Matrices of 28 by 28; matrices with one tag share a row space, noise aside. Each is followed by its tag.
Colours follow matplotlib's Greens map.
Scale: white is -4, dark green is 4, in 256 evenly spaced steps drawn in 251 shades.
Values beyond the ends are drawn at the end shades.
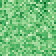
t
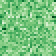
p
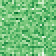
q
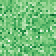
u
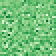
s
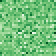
u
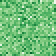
u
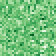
t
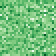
t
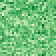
q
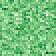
p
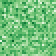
q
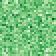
p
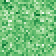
s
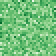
u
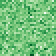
t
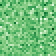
t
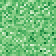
t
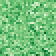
t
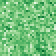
s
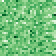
p
